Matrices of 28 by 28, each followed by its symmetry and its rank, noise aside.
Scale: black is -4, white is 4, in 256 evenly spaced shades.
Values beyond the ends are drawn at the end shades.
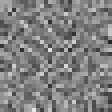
symmetric, rank four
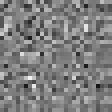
no symmetry, rank five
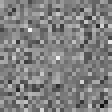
symmetric, rank six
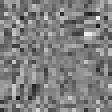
antisymmetric, rank four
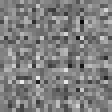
antisymmetric, rank four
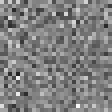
no symmetry, rank six
